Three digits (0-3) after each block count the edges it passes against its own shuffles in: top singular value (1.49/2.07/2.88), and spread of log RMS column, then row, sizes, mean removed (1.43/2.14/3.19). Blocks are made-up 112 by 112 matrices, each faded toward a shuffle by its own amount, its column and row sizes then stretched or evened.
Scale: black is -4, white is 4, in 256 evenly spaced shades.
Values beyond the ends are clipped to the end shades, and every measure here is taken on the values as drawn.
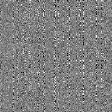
2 3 1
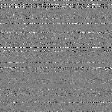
2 0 3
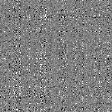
1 3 2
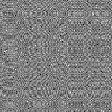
3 0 0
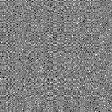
3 1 1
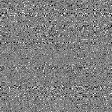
2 1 3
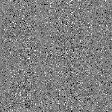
1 2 1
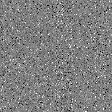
1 1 0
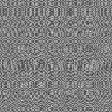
3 2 1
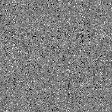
0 2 1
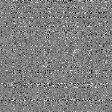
1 2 3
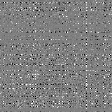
2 2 3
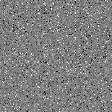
1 1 0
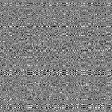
3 0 3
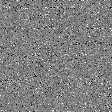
0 0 2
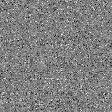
1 0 1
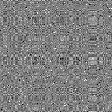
3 0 1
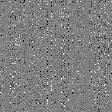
0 3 1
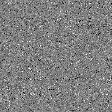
0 1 1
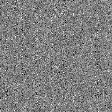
0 2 0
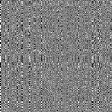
3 3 1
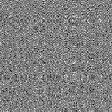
3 1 0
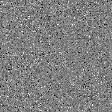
0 1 1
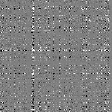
2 3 3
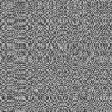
3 2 2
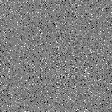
2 1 0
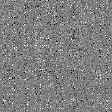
0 2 2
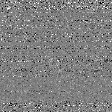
0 0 3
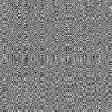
3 3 0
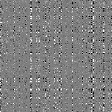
3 3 2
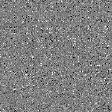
0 2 2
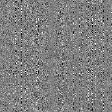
1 3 1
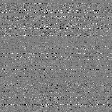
1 1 3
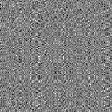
3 2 0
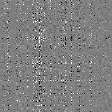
1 3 2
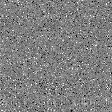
1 0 1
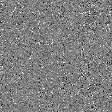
0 2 1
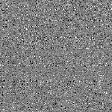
1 1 2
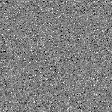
1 0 1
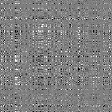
3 3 3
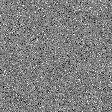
0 0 0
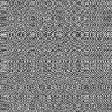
3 1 3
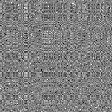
3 1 1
